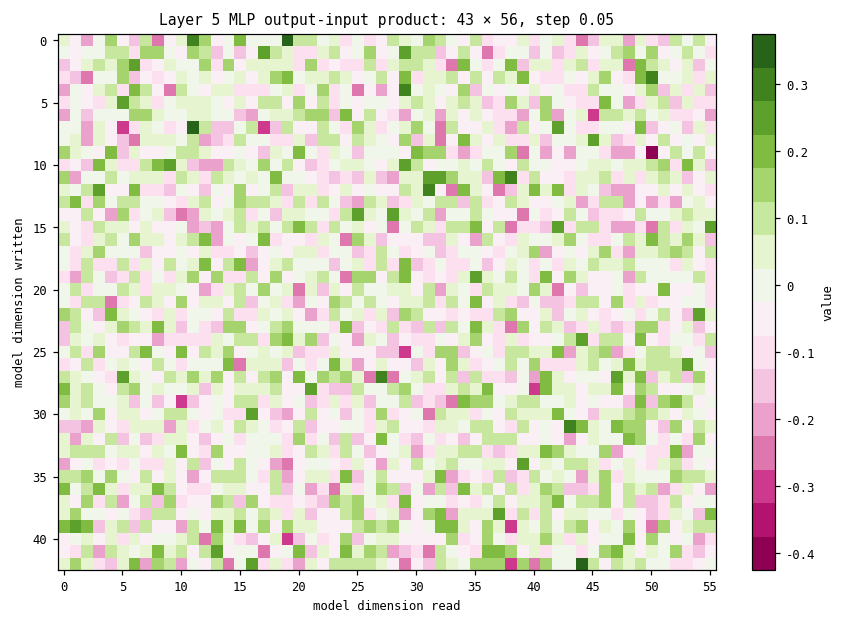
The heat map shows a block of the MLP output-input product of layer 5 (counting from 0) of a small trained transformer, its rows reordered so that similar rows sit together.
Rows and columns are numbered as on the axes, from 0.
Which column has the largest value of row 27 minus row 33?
47
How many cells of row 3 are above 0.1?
8
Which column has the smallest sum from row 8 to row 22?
48
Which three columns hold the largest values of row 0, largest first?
19, 11, 15
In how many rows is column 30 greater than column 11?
13
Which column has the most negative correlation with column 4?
35
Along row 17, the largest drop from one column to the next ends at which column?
41
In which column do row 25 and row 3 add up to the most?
50
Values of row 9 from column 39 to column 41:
-0.25 0 -0.2
